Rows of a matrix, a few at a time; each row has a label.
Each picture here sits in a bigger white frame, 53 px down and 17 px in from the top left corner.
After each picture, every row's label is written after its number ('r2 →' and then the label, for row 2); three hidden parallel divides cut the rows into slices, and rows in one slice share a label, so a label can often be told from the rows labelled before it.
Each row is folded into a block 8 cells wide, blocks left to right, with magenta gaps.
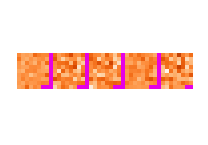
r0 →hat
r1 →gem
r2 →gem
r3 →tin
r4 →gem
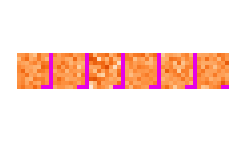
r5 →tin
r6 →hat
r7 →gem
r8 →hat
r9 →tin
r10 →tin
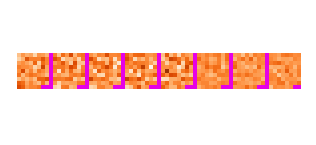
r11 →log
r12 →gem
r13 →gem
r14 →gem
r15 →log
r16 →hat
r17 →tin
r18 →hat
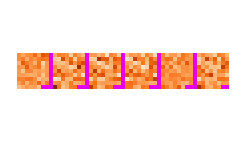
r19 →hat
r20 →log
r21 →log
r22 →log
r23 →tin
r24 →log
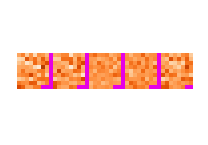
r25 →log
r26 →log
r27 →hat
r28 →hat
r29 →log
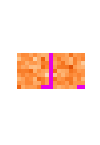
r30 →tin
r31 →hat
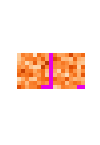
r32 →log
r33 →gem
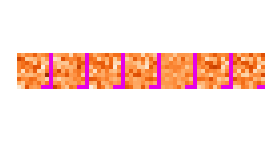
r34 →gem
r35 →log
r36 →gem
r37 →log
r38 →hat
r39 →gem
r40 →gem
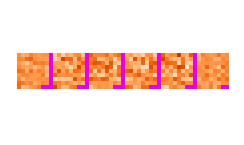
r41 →tin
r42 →log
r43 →gem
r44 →log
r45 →gem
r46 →tin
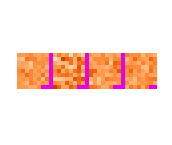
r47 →tin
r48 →log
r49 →tin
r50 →tin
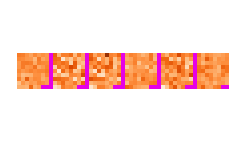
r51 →hat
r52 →gem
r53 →gem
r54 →tin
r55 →gem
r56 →tin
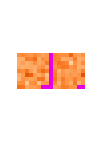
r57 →tin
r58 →hat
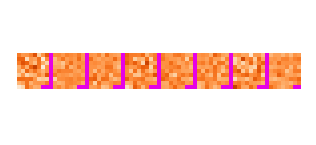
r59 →gem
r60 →tin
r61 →hat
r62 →gem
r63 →hat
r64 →hat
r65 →log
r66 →tin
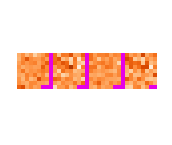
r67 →tin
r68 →gem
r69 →hat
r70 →gem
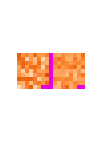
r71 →gem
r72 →hat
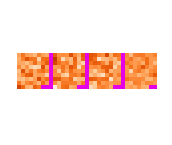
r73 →log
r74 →gem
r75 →gem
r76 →hat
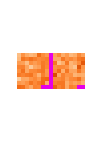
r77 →tin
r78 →tin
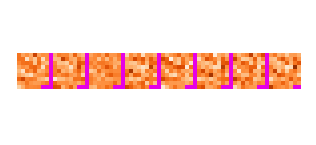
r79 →gem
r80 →log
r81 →hat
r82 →log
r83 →gem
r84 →log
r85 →gem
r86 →log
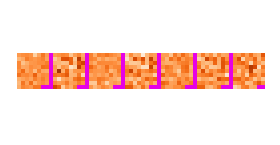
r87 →tin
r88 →log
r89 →hat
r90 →log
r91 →tin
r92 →log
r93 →gem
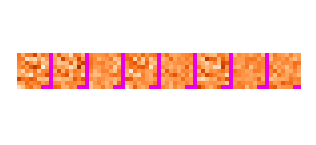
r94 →gem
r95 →log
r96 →hat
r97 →gem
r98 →tin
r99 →log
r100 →tin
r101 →tin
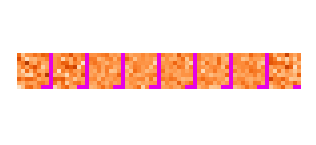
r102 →gem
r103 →gem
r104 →hat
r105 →hat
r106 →hat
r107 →hat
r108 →hat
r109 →gem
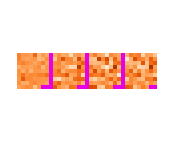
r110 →hat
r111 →log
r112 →log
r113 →log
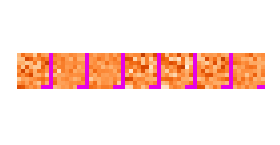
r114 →log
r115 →hat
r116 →tin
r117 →gem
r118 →gem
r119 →log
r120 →hat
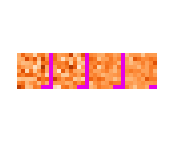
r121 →log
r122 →gem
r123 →hat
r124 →tin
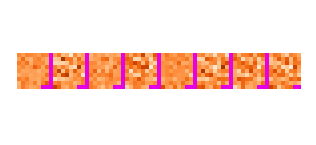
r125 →hat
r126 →log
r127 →tin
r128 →gem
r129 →tin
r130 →log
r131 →gem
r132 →log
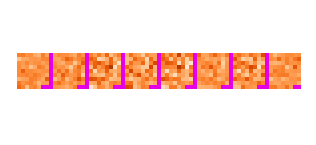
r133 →tin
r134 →tin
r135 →gem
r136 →log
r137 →gem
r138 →hat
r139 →gem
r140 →tin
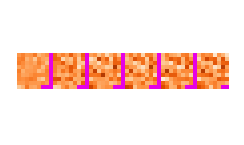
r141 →hat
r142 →gem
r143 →log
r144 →log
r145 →log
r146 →log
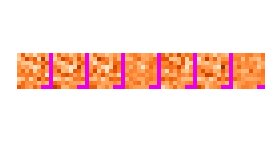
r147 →log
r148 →log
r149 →log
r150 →tin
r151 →gem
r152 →log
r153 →hat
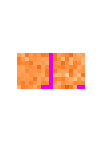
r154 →hat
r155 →hat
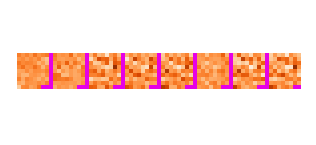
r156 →hat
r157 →hat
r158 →log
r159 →log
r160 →log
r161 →tin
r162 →log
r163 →log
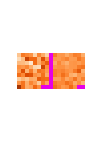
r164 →log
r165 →tin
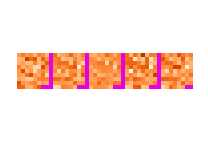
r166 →log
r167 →gem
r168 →hat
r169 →gem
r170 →gem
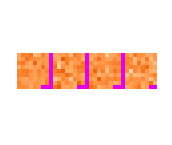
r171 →tin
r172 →tin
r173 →tin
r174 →hat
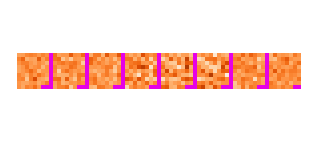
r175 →hat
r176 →hat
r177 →hat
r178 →gem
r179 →log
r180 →log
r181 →hat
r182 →tin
